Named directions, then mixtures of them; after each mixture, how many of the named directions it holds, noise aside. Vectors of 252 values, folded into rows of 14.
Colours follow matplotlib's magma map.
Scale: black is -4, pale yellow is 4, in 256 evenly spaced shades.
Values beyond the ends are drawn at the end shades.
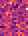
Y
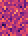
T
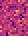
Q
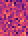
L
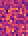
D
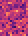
four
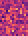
one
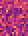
four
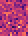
three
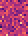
four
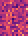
two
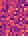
four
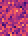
four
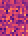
one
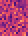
two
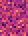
three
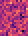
two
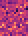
two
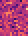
two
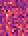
four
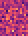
one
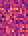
one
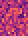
three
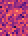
four
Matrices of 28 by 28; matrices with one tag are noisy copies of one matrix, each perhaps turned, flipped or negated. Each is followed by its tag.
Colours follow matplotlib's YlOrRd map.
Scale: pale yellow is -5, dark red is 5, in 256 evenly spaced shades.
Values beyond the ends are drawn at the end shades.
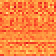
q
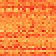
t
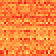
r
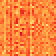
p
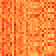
q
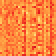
p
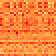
q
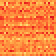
r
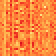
p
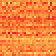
r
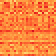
q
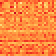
q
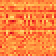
p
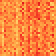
r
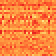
p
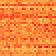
t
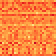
q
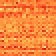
t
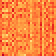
q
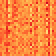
t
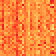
r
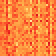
t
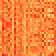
q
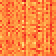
p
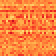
p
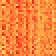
r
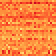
r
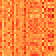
q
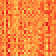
t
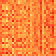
q
